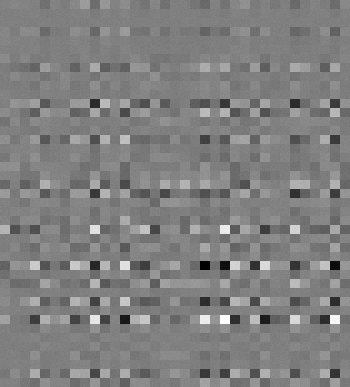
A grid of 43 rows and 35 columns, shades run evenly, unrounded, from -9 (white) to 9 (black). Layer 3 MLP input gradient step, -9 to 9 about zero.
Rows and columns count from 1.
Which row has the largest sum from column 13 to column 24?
22
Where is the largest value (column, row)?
21, 30
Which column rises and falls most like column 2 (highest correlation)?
16
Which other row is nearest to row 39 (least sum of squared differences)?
11
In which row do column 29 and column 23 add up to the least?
36
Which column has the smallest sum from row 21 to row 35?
13
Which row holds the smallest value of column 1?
26
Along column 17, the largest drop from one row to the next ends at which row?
23
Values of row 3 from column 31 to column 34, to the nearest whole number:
0 0 0 0
